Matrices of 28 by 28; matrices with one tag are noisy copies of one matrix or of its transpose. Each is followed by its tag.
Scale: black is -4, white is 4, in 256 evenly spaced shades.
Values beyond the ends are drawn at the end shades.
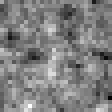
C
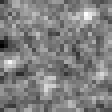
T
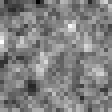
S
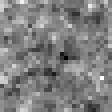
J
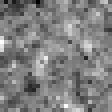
S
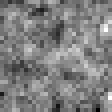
C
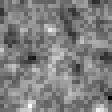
C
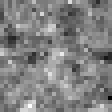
C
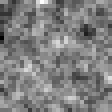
S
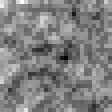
J
